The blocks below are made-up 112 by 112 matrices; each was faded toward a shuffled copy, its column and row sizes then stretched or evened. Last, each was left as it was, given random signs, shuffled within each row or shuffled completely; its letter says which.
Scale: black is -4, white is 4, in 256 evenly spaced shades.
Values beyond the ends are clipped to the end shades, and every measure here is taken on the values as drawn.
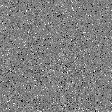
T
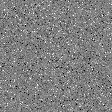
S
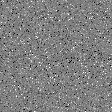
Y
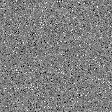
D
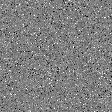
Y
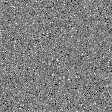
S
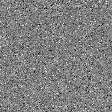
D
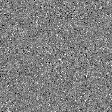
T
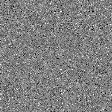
D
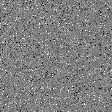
T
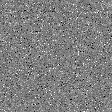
Y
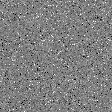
Y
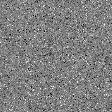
D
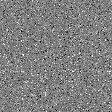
D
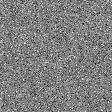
S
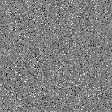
T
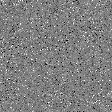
D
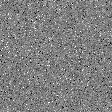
S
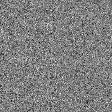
D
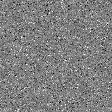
Y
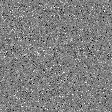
Y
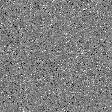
Y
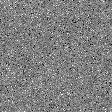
S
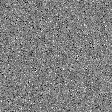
S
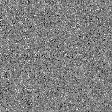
T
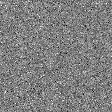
Y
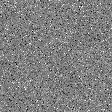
S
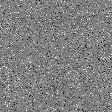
D
